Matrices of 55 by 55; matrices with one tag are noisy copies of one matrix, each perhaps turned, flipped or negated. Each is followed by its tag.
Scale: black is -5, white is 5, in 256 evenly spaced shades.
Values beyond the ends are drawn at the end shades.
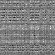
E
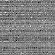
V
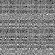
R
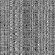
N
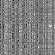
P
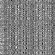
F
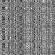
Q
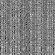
V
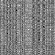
N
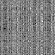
P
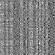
R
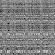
Q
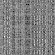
E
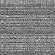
F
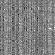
P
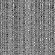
V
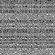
R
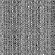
F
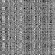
Q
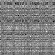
Q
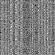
N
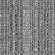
N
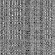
E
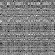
Q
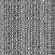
F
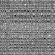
N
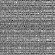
V
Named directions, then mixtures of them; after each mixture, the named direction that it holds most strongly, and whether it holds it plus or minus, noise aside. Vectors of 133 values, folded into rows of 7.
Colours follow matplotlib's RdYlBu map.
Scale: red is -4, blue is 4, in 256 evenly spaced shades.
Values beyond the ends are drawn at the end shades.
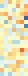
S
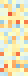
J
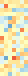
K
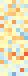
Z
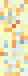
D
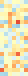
J, plus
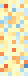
K, plus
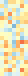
D, minus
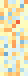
D, plus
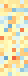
K, plus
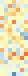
Z, plus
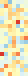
J, plus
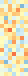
Z, plus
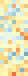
Z, minus
